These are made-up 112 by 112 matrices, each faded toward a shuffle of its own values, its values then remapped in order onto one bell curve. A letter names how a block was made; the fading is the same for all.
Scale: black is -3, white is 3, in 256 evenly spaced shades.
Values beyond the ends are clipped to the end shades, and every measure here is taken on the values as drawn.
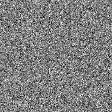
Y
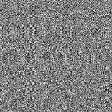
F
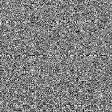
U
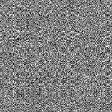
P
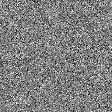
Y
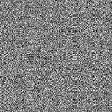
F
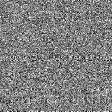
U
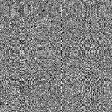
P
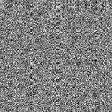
F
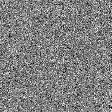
Y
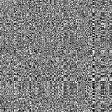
P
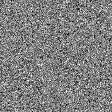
Y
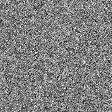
Y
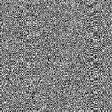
P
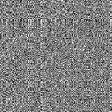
P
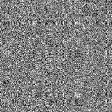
F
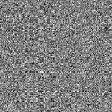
F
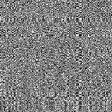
P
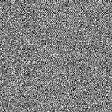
F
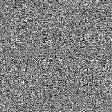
U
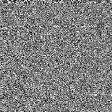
U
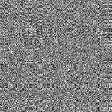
P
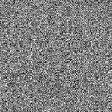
F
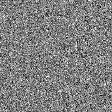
Y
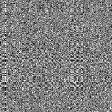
P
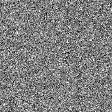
Y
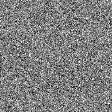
Y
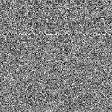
U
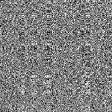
F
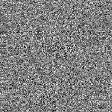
U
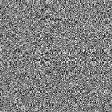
F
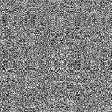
F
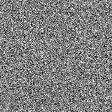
Y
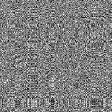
P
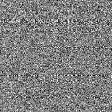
U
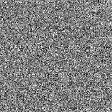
U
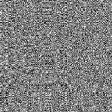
F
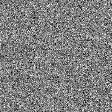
Y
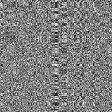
P
